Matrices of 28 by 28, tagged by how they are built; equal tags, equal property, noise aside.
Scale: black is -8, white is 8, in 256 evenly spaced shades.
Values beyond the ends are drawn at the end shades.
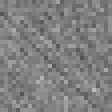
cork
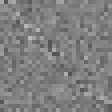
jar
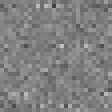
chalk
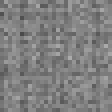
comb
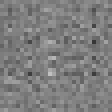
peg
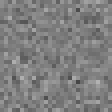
peg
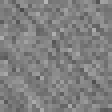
cork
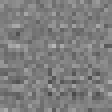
peg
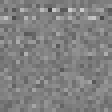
chalk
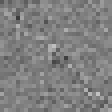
jar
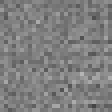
comb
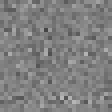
chalk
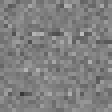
chalk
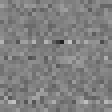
chalk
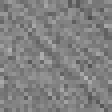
cork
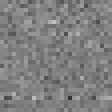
chalk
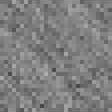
cork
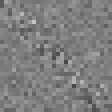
jar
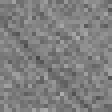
cork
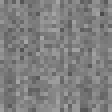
comb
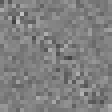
jar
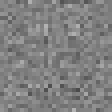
peg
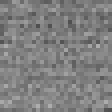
comb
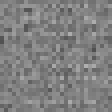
comb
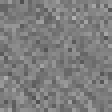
cork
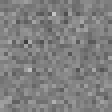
chalk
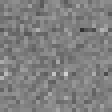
chalk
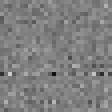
chalk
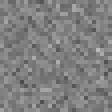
cork
